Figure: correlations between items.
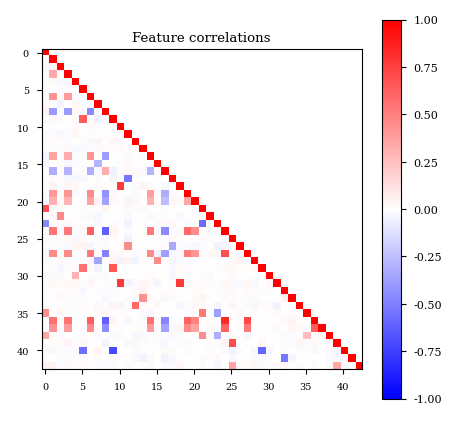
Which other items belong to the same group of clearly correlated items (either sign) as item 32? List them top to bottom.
41
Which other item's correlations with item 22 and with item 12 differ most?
34
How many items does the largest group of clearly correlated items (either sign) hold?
12
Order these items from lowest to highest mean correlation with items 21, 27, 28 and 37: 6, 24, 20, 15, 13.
13, 15, 20, 6, 24
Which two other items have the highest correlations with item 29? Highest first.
9, 5
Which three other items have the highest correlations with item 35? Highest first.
21, 0, 38
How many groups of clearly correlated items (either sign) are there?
12
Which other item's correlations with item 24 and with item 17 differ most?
36
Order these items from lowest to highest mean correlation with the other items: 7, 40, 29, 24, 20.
40, 7, 29, 20, 24
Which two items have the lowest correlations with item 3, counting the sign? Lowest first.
8, 16
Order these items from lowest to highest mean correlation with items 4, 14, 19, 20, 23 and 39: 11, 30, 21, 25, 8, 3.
8, 21, 11, 30, 25, 3
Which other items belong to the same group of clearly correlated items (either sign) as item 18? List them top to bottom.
10, 31
